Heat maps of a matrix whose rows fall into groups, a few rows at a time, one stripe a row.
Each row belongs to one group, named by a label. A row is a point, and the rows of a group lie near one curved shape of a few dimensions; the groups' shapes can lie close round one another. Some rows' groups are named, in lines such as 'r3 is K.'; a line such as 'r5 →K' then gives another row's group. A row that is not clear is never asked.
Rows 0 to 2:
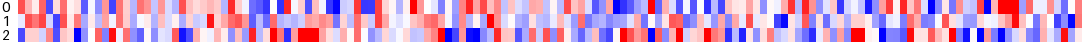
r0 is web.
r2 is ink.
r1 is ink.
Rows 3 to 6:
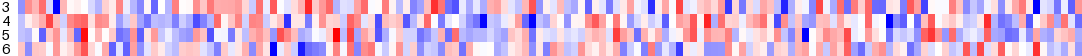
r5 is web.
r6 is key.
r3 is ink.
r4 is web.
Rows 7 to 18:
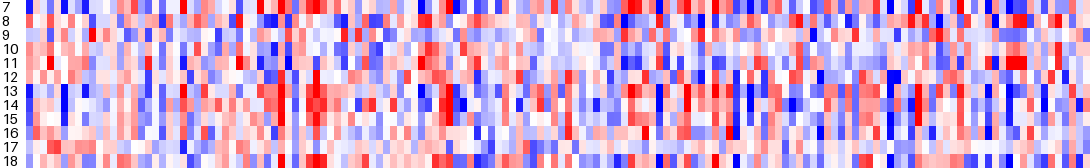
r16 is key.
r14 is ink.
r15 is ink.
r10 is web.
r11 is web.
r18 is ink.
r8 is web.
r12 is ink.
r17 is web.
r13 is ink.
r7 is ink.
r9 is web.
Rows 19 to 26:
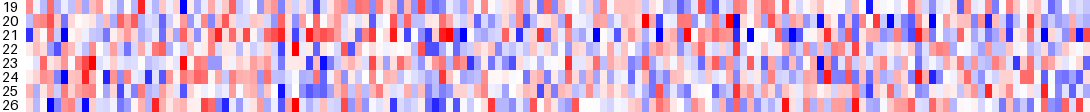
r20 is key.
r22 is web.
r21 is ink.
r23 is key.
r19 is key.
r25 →key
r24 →ink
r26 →web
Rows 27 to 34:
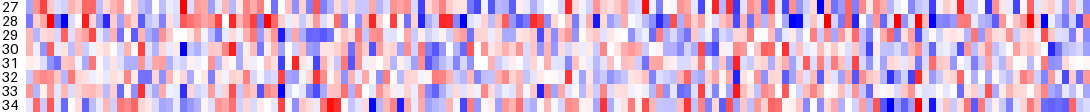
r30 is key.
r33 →key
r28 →ink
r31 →web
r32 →ink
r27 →key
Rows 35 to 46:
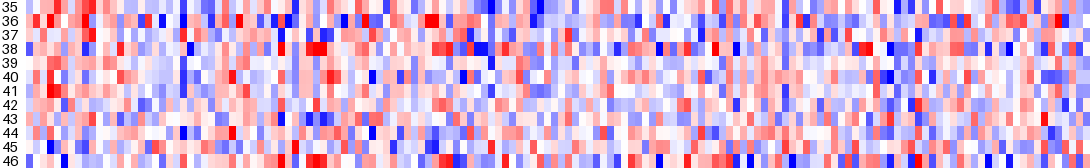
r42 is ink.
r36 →web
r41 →web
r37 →key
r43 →key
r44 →key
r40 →key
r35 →web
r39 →web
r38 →ink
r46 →ink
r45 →web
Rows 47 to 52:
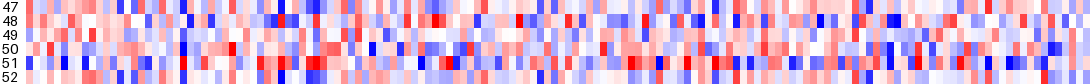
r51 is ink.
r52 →key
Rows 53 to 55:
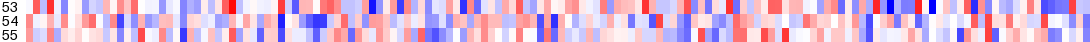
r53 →key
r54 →key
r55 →key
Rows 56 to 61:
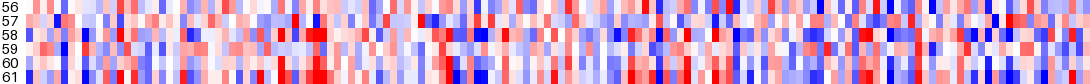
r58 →ink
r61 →ink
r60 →ink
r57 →web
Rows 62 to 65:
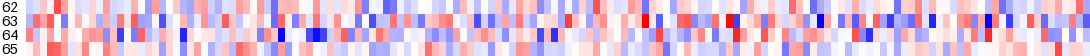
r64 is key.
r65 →web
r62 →web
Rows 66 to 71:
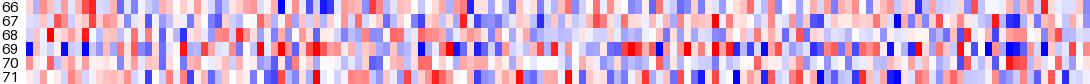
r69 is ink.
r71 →ink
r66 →key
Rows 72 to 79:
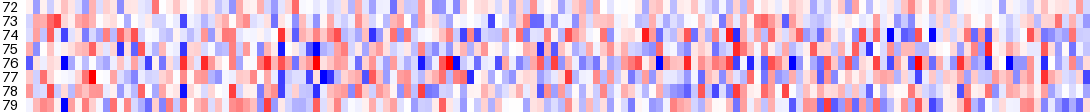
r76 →ink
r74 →key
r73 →web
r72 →web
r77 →key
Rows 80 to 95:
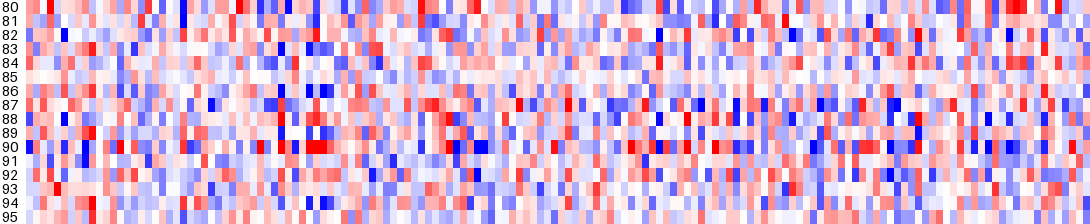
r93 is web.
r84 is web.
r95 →web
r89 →key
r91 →web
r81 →key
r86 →key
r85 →web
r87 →ink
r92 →key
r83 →key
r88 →ink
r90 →ink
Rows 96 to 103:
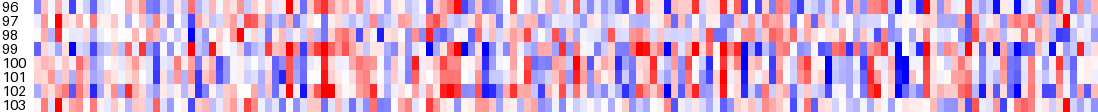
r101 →ink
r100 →ink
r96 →ink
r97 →web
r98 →key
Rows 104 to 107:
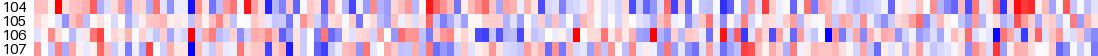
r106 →key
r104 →web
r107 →key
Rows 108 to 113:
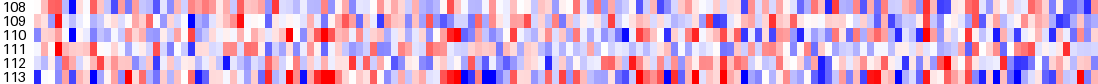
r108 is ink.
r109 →key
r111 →web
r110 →ink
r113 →ink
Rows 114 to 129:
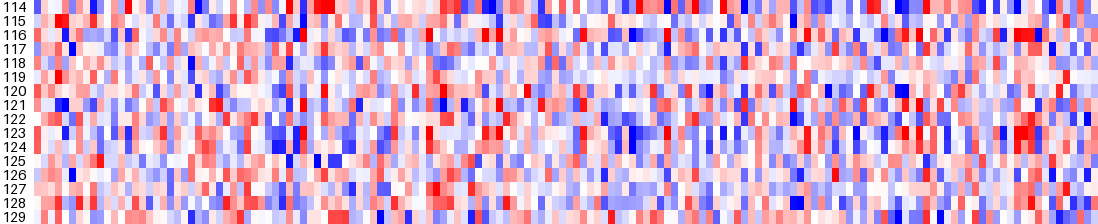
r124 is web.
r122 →ink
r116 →web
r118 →key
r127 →web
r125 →key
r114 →ink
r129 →key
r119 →web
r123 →web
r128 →ink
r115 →web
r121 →web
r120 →ink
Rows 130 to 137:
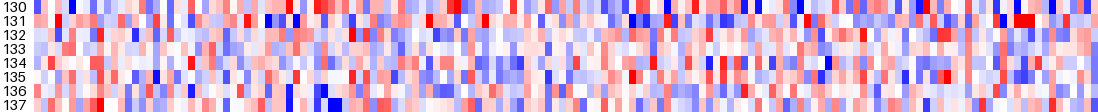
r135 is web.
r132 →web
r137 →key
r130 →ink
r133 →web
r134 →key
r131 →web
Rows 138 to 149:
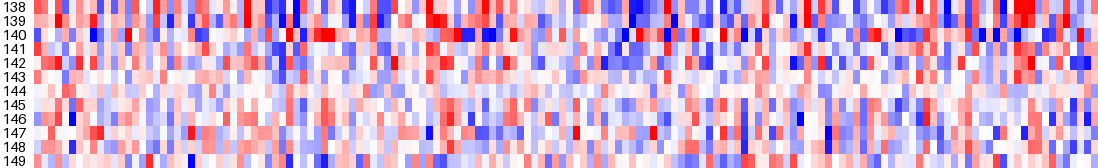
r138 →web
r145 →ink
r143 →web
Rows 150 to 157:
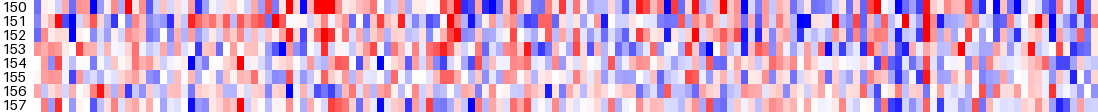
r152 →ink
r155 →ink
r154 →key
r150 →ink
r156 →key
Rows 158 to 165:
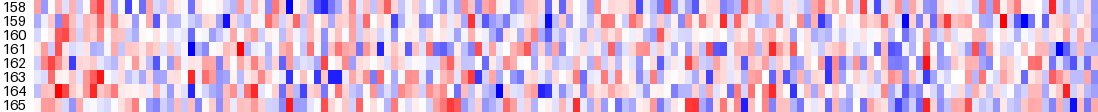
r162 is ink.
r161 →key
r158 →key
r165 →ink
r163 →key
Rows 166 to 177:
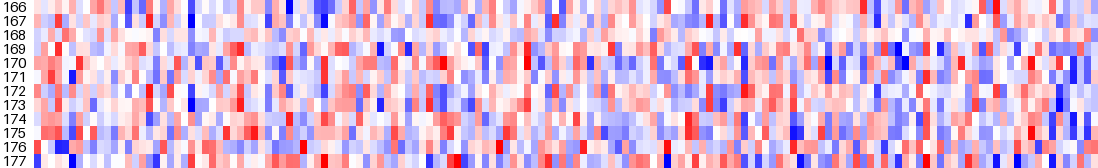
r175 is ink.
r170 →ink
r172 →key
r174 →ink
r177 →ink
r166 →key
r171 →ink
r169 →key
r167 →key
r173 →key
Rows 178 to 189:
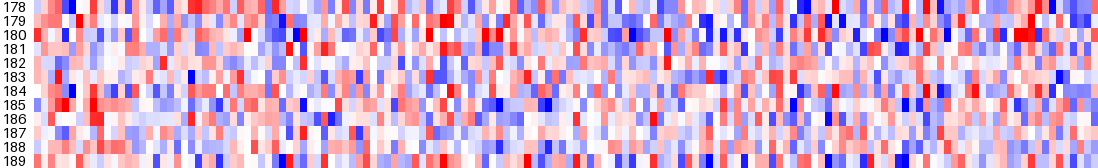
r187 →web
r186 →key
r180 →web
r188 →web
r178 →ink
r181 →ink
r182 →web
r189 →ink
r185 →web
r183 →key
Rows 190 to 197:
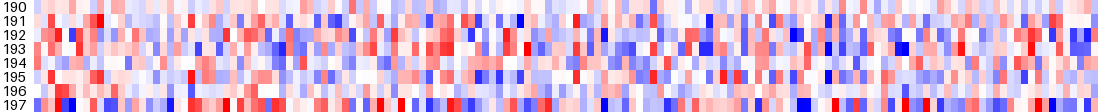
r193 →ink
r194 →web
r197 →ink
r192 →ink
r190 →web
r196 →web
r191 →key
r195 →key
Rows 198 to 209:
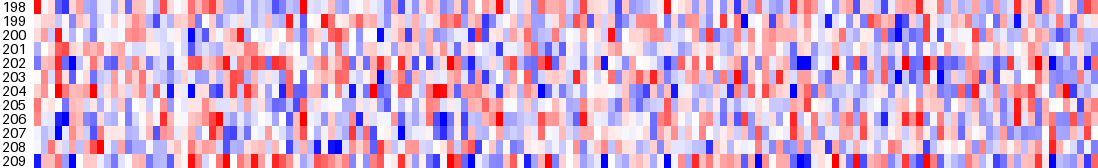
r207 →web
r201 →web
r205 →web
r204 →web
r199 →ink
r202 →ink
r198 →web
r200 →key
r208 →key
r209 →ink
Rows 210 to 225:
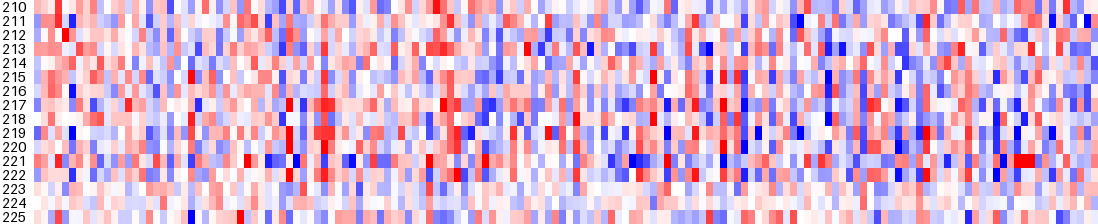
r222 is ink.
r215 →key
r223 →web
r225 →key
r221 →web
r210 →web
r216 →ink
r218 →key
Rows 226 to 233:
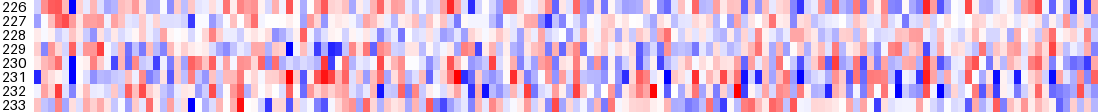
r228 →web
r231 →ink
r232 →key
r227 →web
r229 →key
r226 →ink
